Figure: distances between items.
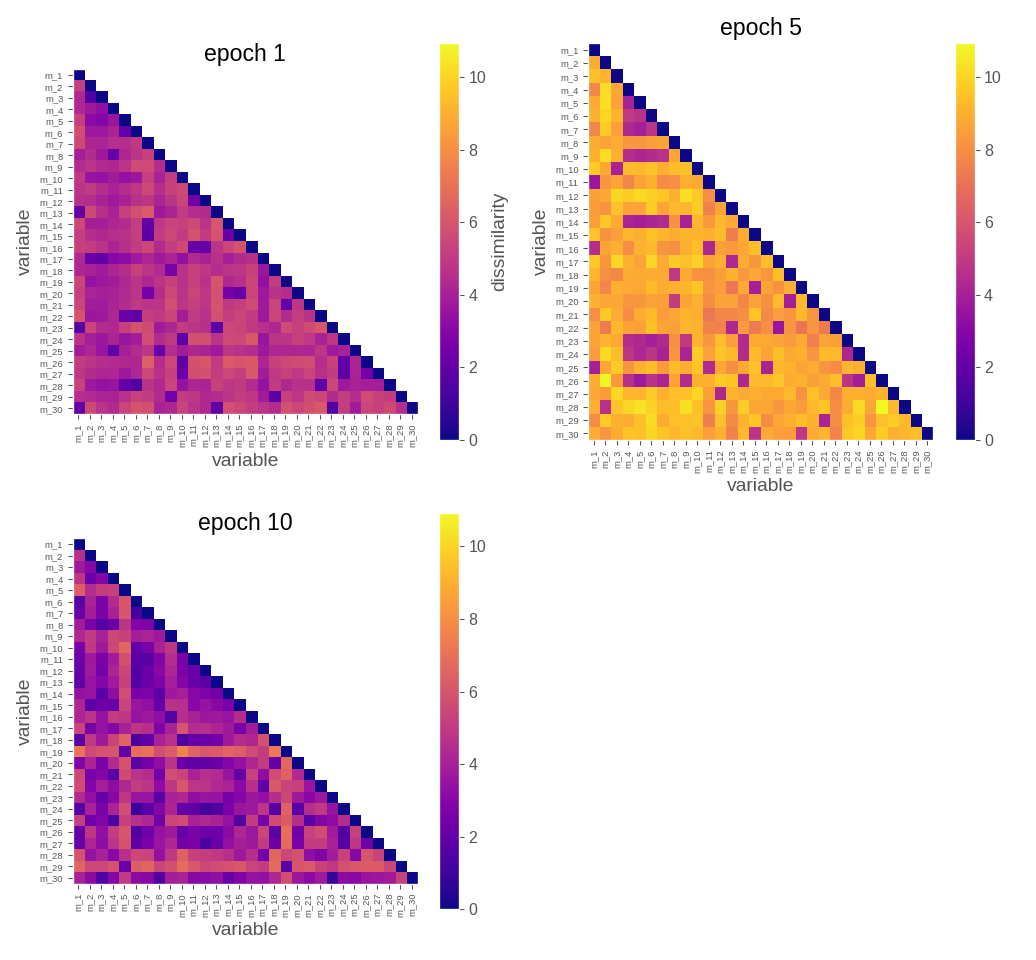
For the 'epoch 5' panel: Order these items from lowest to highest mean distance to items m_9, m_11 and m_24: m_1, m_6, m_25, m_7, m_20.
m_7, m_6, m_1, m_25, m_20
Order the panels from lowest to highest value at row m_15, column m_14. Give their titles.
epoch 1, epoch 10, epoch 5
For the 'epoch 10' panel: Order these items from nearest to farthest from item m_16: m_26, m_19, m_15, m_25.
m_26, m_15, m_25, m_19
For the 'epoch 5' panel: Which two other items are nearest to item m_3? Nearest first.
m_10, m_18
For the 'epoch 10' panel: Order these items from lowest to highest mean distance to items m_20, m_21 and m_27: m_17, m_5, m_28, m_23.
m_23, m_17, m_28, m_5
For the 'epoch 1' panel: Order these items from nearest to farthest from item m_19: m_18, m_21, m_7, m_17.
m_21, m_17, m_7, m_18
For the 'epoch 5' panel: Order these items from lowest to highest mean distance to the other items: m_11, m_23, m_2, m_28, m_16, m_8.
m_23, m_11, m_16, m_8, m_2, m_28
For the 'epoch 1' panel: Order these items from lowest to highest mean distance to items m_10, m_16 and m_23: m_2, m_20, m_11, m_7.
m_11, m_2, m_20, m_7
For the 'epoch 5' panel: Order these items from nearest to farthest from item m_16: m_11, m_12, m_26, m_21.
m_11, m_21, m_12, m_26
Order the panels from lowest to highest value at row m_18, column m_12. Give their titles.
epoch 10, epoch 1, epoch 5
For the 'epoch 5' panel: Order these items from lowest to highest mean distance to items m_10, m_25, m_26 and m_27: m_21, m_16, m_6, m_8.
m_16, m_6, m_21, m_8
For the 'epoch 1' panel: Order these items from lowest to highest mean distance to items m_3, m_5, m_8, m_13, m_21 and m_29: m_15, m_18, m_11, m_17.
m_17, m_18, m_11, m_15
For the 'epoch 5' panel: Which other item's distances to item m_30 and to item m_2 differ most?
m_28
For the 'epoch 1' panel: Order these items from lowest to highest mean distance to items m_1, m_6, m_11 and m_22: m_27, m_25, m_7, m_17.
m_17, m_25, m_27, m_7
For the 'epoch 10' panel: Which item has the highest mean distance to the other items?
m_19
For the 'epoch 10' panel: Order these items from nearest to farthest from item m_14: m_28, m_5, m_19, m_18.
m_18, m_28, m_5, m_19
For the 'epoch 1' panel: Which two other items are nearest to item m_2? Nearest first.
m_3, m_17
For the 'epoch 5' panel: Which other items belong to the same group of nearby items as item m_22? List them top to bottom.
m_13, m_17
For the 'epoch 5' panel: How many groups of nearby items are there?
9
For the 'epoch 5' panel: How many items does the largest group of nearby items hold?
9
